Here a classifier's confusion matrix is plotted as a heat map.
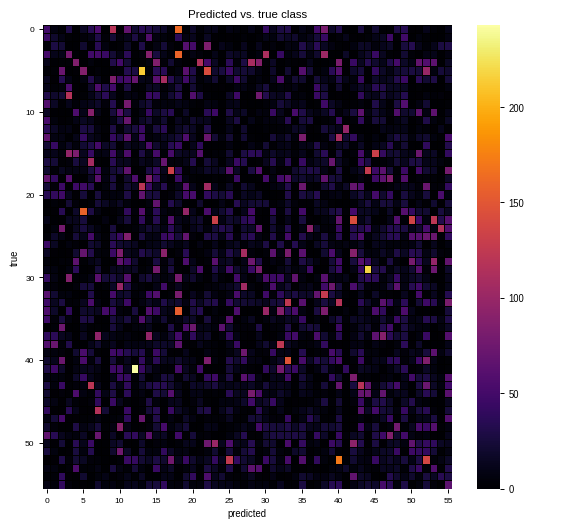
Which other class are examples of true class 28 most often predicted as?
53
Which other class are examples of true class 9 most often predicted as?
11
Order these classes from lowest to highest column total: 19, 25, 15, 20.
20, 19, 25, 15
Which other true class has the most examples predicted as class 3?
8
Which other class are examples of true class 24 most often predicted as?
54
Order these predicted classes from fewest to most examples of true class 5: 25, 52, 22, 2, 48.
48, 25, 2, 52, 22
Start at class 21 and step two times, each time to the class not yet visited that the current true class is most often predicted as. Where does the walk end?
45
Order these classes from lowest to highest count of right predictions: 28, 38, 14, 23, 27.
38, 14, 28, 27, 23
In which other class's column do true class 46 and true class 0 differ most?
18
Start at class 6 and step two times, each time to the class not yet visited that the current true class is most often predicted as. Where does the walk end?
39
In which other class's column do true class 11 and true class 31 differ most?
27
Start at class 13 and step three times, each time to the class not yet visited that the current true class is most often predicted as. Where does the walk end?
55
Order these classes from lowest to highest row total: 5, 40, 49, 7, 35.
7, 35, 49, 40, 5
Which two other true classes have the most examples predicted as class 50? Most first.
23, 28
